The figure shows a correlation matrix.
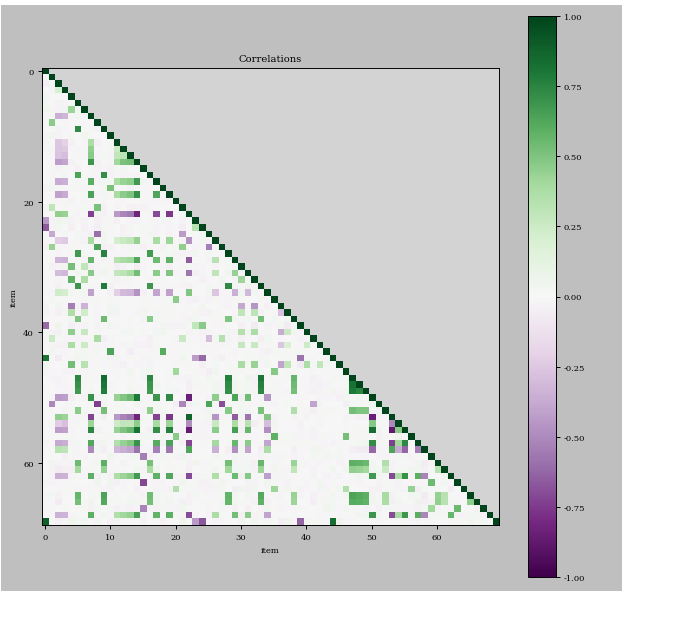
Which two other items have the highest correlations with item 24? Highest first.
39, 23
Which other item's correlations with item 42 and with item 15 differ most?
63
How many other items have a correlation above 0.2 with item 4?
7
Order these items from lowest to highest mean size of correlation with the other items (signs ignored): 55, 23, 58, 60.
23, 60, 58, 55
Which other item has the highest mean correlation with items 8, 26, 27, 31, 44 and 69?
0
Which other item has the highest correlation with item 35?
56
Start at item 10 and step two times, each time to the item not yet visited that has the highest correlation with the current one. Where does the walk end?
18
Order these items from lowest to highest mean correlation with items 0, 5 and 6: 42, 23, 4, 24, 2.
24, 23, 2, 42, 4
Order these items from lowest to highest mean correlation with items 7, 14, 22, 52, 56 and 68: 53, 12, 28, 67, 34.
53, 34, 67, 28, 12
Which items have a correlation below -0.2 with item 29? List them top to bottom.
2, 3, 22, 34, 53, 58
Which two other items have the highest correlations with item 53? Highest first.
22, 58
